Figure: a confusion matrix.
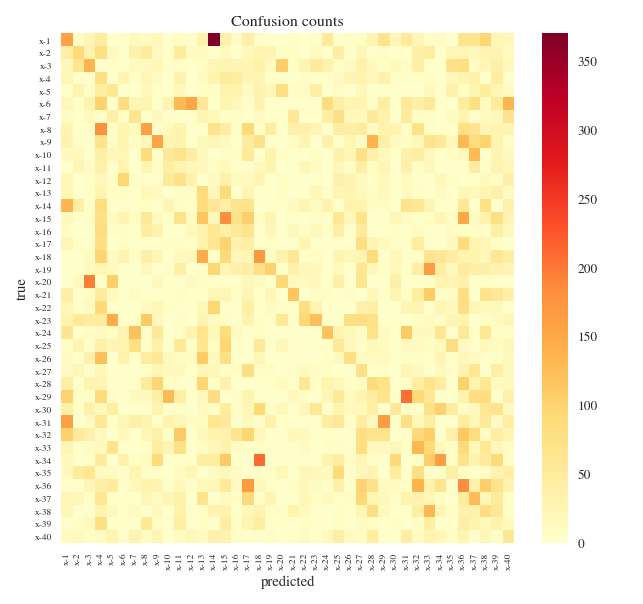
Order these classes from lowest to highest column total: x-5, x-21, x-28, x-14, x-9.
x-21, x-5, x-9, x-28, x-14
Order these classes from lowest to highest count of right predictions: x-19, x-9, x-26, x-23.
x-26, x-19, x-23, x-9
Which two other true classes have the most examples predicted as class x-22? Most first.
x-23, x-28
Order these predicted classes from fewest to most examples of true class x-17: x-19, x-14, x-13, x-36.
x-19, x-13, x-14, x-36
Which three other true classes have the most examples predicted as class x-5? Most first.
x-23, x-20, x-33
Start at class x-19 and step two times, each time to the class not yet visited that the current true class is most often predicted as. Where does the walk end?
x-32
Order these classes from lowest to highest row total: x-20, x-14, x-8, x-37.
x-20, x-37, x-14, x-8
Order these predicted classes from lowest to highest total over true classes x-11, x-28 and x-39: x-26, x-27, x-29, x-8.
x-26, x-27, x-29, x-8
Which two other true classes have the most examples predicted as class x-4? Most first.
x-8, x-26
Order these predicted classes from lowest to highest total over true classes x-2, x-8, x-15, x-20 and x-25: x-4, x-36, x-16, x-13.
x-16, x-13, x-36, x-4
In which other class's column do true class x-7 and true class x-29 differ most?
x-31
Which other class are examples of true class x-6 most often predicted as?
x-12
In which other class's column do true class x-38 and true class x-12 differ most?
x-33
